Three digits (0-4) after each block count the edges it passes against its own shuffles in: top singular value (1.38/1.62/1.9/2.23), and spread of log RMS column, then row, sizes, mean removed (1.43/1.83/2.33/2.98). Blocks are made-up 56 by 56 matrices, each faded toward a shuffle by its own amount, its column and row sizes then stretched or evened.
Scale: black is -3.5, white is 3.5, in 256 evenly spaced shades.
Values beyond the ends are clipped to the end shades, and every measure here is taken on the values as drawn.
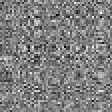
4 2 2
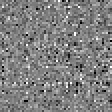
1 1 2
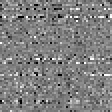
2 1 4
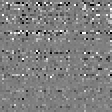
3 2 4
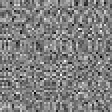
4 0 0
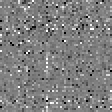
0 2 3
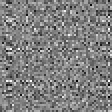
4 2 2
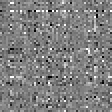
3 3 3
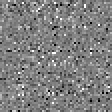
1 1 1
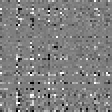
3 3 4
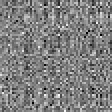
4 2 1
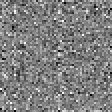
2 1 1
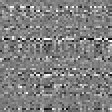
4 0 4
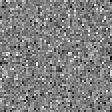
0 0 0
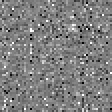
0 2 1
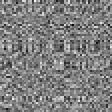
4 0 2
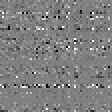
1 2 4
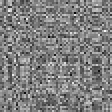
4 1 0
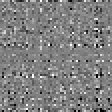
0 3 4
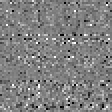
3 1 3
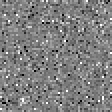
1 0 1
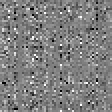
1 4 2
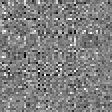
4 2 2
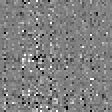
2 3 2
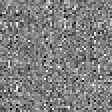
2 3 0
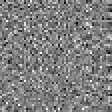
4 1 0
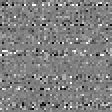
0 0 4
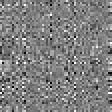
4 3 2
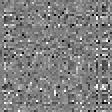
4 2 2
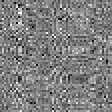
4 2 0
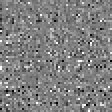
1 2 3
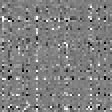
3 3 3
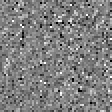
0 2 0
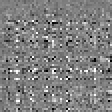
3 3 4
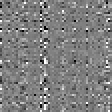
4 4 3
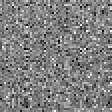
3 1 0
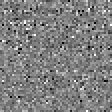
0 0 2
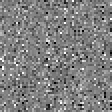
0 3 0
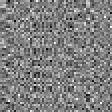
4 2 0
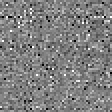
3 0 2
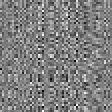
4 4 0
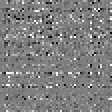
2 2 4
